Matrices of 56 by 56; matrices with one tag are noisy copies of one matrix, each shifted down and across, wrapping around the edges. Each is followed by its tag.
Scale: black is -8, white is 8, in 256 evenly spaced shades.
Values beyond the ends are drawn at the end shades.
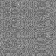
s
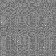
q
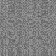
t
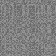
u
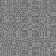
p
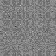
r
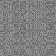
s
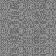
s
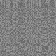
t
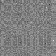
r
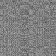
s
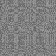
p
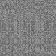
r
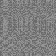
q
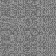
s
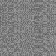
s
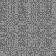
p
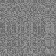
r
